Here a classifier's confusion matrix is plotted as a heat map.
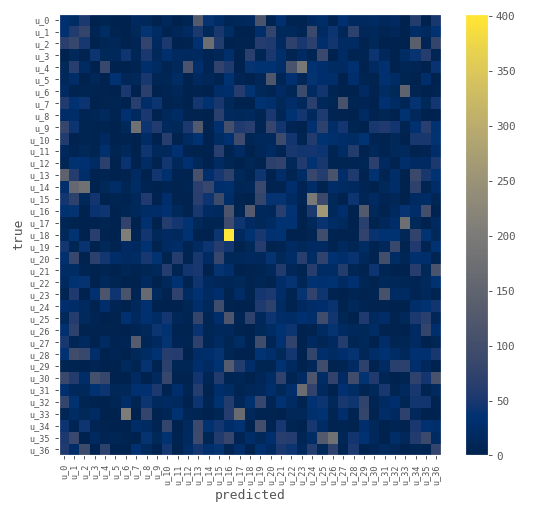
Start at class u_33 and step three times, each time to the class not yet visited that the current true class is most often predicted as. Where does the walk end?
u_8
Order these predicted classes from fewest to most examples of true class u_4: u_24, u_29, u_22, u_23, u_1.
u_29, u_24, u_1, u_22, u_23
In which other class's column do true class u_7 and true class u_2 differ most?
u_14
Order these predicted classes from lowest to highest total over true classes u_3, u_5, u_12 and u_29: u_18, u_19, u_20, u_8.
u_19, u_18, u_8, u_20
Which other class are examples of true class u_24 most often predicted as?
u_15
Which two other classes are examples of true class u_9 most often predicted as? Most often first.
u_7, u_13
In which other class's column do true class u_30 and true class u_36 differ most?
u_3
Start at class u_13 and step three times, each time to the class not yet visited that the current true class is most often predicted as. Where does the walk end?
u_32
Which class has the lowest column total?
u_5
